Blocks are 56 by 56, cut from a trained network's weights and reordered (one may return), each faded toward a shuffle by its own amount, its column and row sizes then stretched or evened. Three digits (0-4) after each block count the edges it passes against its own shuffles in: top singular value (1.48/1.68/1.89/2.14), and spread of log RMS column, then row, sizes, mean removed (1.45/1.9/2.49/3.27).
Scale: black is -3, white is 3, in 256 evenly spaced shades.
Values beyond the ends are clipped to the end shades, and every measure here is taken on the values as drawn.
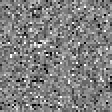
0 1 1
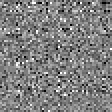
2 1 2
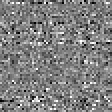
2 1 3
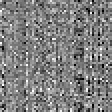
3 3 1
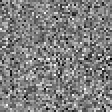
1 0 1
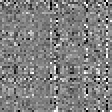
3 3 2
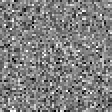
1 0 1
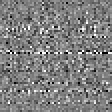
3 1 3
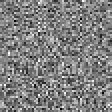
3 1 0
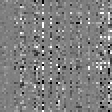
1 4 2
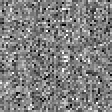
0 0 0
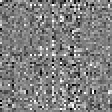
2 3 2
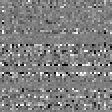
1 1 4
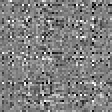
1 3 3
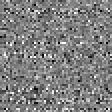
1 0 3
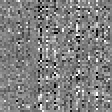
2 4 1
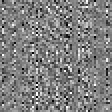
3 4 0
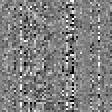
3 4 0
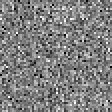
0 0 0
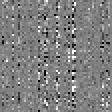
1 4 1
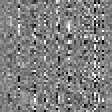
4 4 0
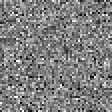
0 0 2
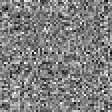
2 0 1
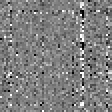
2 3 1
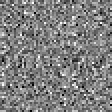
3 1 1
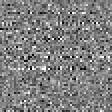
2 0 3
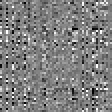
2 4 1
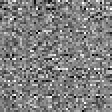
3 1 3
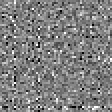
2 2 2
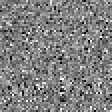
0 1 1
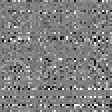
1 3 4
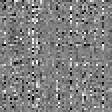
0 4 2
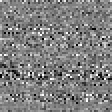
0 0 4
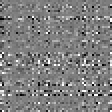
3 3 4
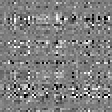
4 3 4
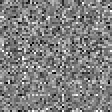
1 0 2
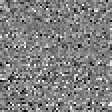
0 0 3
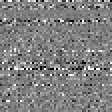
1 0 4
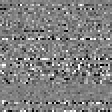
0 0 4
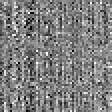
4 1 2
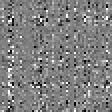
1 4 3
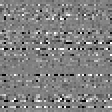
2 1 4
